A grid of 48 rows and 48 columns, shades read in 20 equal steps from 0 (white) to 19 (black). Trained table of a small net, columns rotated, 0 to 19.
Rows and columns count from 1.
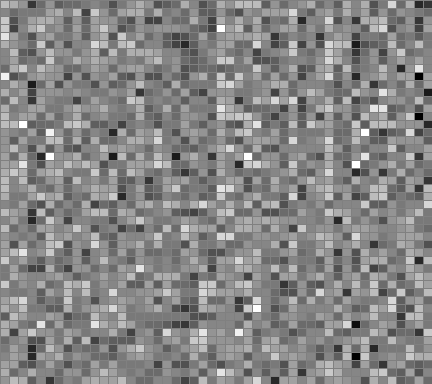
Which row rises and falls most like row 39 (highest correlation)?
48
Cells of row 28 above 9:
19
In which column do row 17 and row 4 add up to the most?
47
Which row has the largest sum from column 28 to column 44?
22
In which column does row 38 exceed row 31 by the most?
11
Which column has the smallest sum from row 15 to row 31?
37
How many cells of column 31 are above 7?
33
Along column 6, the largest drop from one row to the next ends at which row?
20
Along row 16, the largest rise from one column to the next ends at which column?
4
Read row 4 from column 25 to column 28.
0 7 5 12
